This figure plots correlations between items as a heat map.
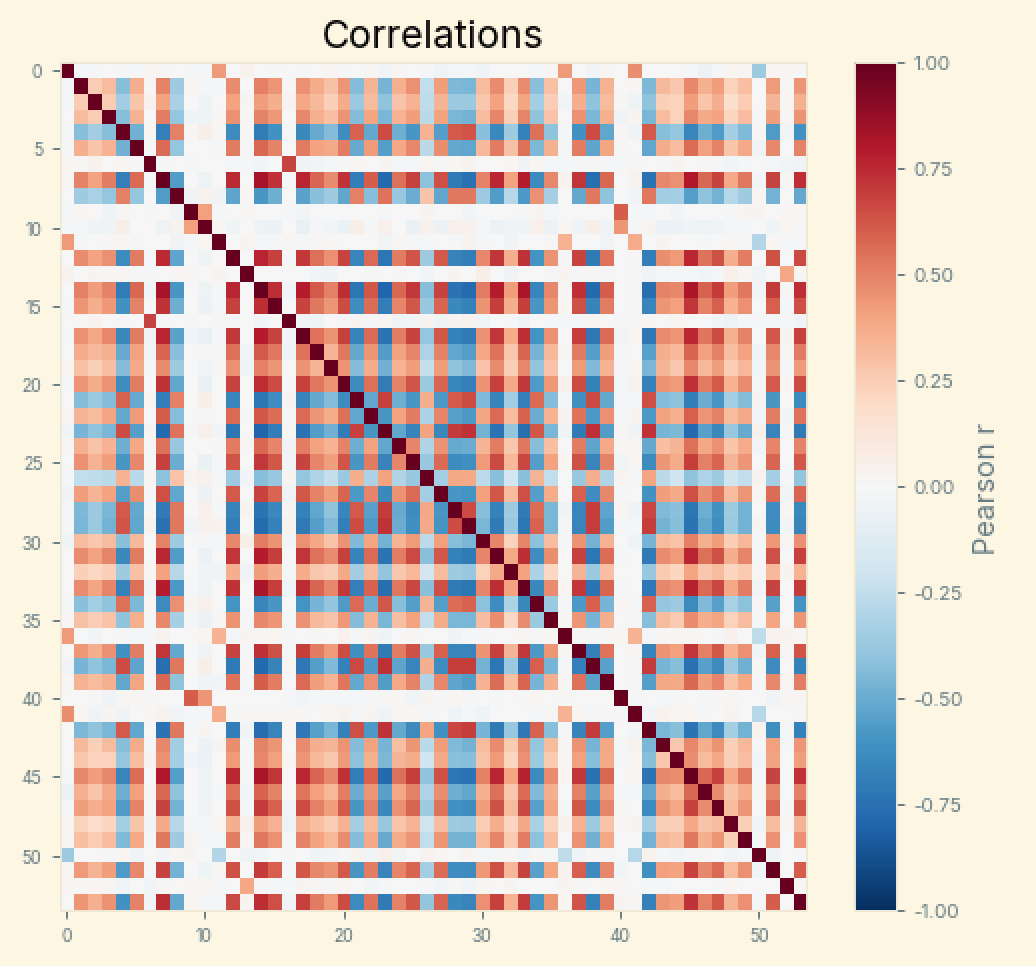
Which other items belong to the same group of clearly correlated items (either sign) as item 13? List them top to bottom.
52
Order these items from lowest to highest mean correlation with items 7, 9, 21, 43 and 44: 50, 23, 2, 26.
23, 26, 50, 2
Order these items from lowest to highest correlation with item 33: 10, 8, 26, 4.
4, 8, 26, 10
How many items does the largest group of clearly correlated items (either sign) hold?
42
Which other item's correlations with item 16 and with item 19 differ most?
6
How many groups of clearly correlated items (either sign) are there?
5
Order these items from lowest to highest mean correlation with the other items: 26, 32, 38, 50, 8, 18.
38, 8, 26, 50, 32, 18
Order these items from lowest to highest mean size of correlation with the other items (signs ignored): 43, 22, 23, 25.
43, 22, 25, 23
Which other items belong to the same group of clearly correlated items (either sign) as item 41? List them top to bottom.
0, 11, 36, 50
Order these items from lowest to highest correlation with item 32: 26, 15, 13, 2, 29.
29, 26, 13, 2, 15
